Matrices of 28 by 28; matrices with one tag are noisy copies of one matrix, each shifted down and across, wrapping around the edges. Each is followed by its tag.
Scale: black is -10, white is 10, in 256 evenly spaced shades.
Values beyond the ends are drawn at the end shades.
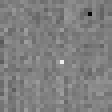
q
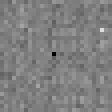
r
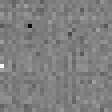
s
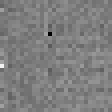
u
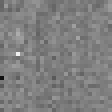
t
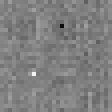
q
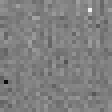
s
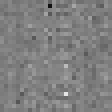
t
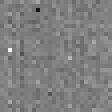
s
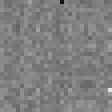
r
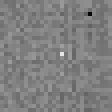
s
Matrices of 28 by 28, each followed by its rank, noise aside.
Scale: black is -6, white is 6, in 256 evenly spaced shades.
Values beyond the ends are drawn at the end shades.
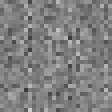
four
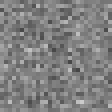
six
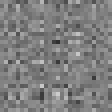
three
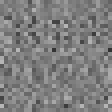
five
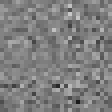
five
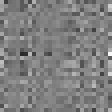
three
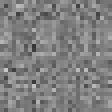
four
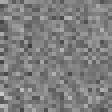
four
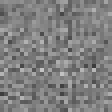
five
